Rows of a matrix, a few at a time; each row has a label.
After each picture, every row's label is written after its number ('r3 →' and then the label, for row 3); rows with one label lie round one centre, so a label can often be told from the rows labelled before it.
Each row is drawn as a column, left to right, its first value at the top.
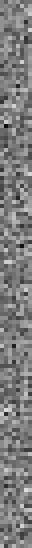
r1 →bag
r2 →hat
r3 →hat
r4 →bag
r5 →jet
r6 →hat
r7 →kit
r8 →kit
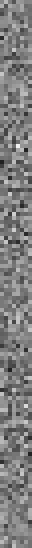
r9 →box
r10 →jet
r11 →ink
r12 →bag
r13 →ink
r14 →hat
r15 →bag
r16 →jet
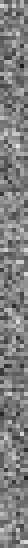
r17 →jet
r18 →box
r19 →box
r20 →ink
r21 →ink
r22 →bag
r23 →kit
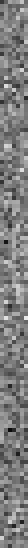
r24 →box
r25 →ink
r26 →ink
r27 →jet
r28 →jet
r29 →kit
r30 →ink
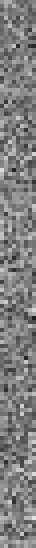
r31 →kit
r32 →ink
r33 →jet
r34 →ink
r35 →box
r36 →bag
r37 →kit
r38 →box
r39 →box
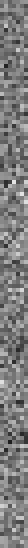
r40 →box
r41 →hat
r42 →kit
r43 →jet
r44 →kit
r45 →kit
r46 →bag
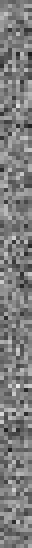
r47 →bag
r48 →jet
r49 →hat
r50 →kit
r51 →hat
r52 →kit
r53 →hat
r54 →hat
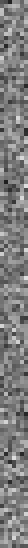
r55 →kit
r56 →box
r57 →ink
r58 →ink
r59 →ink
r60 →box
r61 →jet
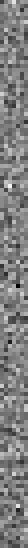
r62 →hat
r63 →ink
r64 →jet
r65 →jet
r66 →hat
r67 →jet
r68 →jet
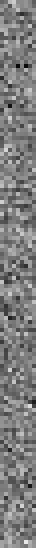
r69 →bag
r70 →ink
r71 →jet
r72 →jet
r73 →bag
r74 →box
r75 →bag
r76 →bag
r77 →kit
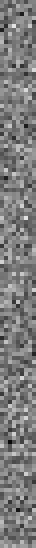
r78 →hat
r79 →kit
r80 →bag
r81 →bag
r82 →ink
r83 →bag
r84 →hat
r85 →hat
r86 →kit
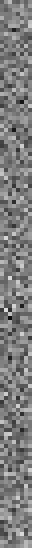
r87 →kit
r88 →box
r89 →jet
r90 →hat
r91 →bag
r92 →ink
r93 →kit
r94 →hat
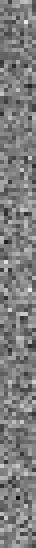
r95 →bag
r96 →ink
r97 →box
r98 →bag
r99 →ink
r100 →jet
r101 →jet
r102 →kit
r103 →box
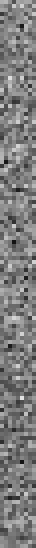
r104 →bag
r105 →kit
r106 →ink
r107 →ink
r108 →ink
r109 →ink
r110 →bag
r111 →jet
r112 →ink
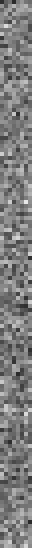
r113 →box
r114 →bag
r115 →bag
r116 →hat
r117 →kit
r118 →ink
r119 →bag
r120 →kit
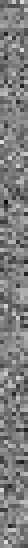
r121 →bag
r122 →hat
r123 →jet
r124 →jet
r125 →ink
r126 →jet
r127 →jet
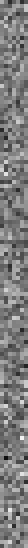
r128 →kit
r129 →bag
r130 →kit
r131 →ink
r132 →ink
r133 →box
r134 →box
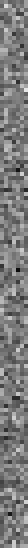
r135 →kit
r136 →ink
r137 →ink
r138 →bag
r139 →box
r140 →bag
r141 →ink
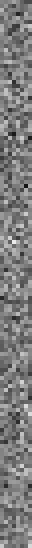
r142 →bag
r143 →bag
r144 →hat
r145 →jet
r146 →jet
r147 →box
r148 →hat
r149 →bag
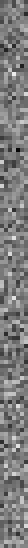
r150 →bag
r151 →box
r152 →kit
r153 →box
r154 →kit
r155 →bag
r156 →ink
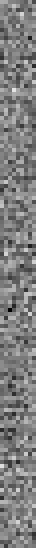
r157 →ink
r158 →jet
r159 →ink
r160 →ink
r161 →hat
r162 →hat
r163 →box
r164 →jet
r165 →hat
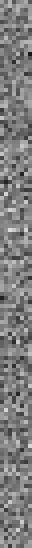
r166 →bag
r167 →hat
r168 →jet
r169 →bag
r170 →jet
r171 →ink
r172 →bag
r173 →hat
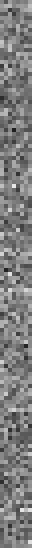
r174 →kit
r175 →box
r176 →jet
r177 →jet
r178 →ink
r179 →kit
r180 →kit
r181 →kit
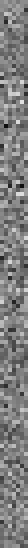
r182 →kit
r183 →ink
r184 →hat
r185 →bag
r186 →ink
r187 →hat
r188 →kit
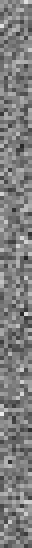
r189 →bag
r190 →kit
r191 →ink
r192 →ink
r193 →kit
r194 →kit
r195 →jet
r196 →jet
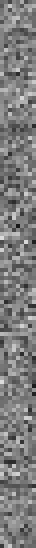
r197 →box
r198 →bag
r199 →hat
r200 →hat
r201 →hat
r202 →kit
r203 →hat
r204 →ink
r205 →ink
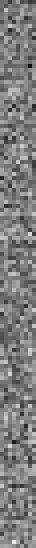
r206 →box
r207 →bag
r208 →hat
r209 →bag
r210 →bag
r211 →ink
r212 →ink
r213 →hat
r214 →box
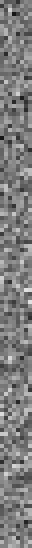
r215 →bag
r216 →box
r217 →hat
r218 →bag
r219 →bag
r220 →ink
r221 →kit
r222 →kit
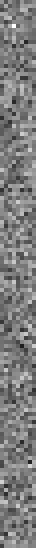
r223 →jet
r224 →hat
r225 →bag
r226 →bag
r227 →box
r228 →bag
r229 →kit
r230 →ink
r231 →jet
